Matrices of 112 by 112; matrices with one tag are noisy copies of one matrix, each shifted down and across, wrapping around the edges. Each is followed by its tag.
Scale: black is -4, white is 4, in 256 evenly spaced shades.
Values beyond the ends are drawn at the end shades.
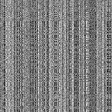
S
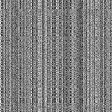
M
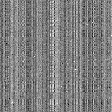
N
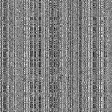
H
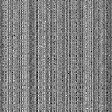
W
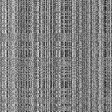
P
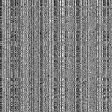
H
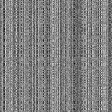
W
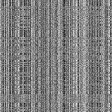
P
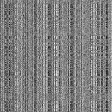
H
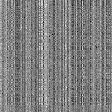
N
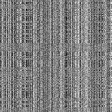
P
